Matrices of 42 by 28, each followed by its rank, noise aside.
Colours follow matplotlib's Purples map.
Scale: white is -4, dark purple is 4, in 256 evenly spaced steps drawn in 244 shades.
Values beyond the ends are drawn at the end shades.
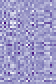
three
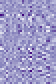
four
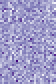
eight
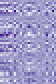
two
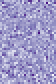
eight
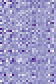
four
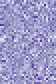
eight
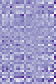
two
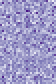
eight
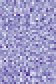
eight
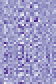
four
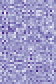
six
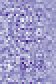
six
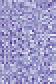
eight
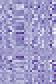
three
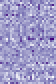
six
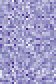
six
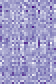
three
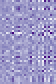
two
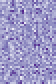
eight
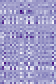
two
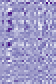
three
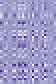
two
